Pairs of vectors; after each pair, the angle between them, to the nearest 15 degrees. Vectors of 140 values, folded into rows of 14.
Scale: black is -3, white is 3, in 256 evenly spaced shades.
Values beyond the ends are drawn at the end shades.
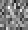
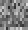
150 degrees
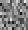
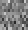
60 degrees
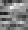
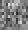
75 degrees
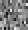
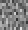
75 degrees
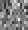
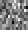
45 degrees
